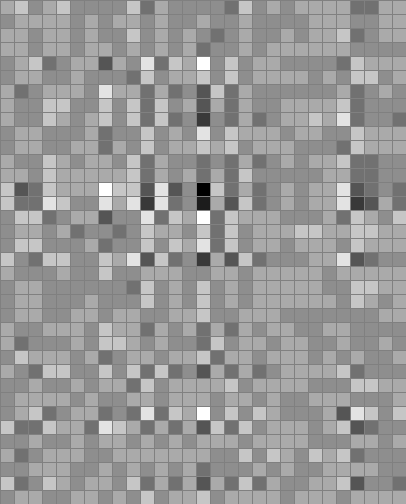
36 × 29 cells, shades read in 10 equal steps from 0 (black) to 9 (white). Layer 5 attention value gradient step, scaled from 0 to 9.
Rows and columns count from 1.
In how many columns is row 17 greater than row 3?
11
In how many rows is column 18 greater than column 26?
20
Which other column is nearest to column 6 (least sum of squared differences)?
9
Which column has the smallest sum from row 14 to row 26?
15
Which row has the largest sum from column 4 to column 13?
14
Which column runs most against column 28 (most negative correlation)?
24
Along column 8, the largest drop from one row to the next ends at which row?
16
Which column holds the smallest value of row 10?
8
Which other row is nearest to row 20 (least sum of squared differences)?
32
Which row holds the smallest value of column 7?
31
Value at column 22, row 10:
6
